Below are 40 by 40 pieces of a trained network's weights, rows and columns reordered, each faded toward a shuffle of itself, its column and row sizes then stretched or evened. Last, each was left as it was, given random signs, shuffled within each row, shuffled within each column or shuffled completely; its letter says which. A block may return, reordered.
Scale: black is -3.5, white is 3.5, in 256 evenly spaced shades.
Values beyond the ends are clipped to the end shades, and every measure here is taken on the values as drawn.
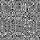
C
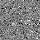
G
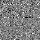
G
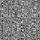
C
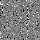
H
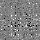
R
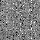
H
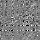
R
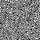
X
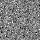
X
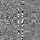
C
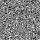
H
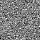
G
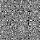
R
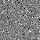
X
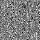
H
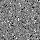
X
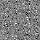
H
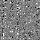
H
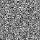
R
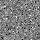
X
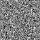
H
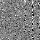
H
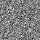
H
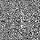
R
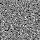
X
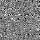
R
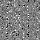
H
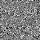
G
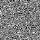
G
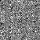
H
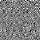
C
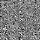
R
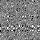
C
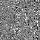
H
